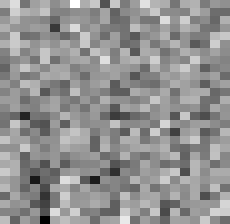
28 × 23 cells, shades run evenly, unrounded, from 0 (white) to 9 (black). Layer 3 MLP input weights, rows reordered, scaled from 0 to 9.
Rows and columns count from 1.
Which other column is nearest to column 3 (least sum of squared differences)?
11
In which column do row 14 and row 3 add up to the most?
12
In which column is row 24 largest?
5
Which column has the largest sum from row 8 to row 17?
21
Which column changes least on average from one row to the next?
2
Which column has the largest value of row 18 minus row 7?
10
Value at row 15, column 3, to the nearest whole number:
8
